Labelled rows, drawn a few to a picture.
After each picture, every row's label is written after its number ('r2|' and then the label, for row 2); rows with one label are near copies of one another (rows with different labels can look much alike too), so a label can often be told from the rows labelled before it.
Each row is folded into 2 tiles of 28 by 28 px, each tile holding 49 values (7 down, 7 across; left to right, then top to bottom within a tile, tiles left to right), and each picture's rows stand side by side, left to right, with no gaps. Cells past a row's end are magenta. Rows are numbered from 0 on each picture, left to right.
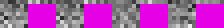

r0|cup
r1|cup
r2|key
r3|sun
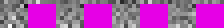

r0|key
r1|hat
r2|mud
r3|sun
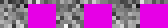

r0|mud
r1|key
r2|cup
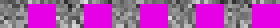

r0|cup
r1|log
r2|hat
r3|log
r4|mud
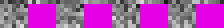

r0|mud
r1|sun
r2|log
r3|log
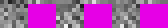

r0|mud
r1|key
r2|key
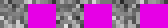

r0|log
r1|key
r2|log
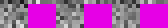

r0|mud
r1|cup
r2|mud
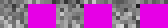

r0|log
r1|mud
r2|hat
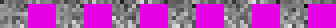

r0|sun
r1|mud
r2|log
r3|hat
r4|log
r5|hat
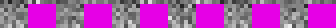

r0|mud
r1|sun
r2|mud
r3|log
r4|mud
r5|hat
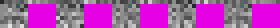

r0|sun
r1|cup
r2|mud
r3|mud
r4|sun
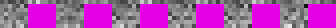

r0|mud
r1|sun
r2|cup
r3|cup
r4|cup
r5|hat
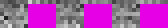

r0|cup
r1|sun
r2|sun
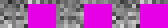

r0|cup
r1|sun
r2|cup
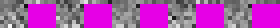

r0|key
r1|log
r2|hat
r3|cup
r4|hat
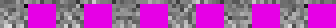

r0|hat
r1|key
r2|sun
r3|log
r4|cup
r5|hat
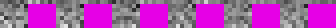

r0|cup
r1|hat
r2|sun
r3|key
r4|sun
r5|hat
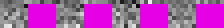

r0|hat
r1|sun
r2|mud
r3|cup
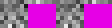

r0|key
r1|key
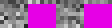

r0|cup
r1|sun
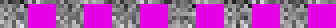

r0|mud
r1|log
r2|log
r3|sun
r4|mud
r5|mud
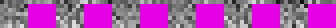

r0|sun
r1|log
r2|cup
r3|key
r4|log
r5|mud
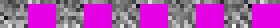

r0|cup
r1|sun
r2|key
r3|log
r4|key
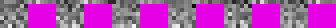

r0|key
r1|log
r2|sun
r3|hat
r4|mud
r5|mud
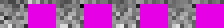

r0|cup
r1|hat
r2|hat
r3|hat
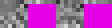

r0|key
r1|sun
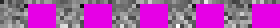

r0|sun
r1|hat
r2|key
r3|key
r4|cup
